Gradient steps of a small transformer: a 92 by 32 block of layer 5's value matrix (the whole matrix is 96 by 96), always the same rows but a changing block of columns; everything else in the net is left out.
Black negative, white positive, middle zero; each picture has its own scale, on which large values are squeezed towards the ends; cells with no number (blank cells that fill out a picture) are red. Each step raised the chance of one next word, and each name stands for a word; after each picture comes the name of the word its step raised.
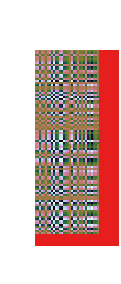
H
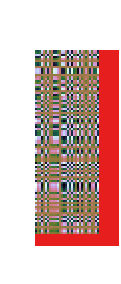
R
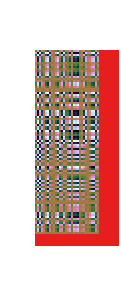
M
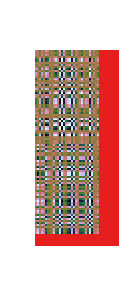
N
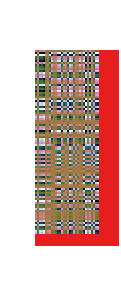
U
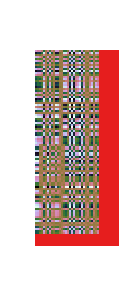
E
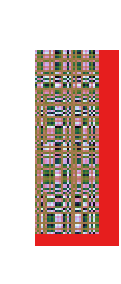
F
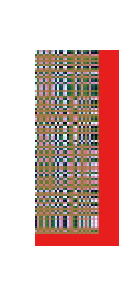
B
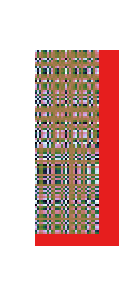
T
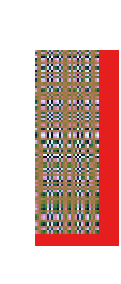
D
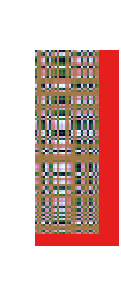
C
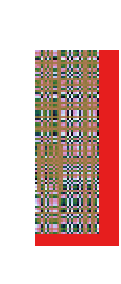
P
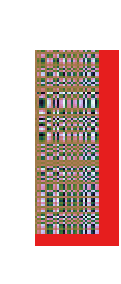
N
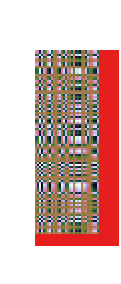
R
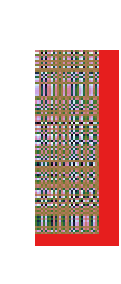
B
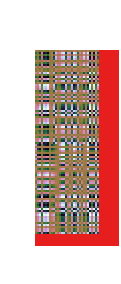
F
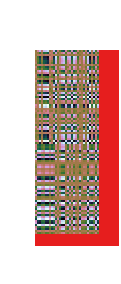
H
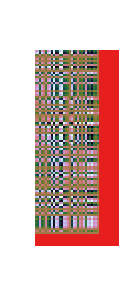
B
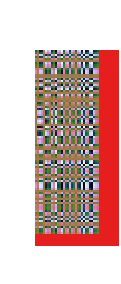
R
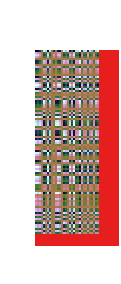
C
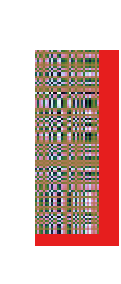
N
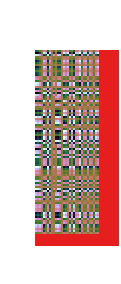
M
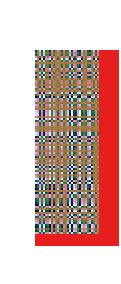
P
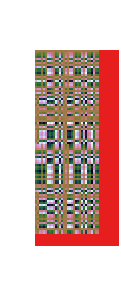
T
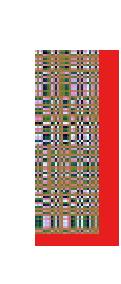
B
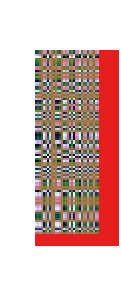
D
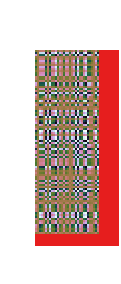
M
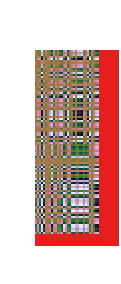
P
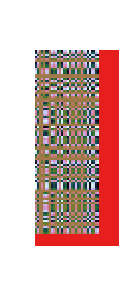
R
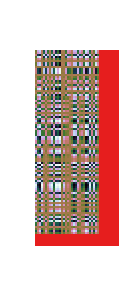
R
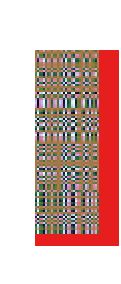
N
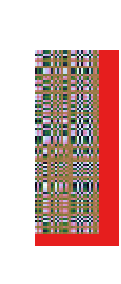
R
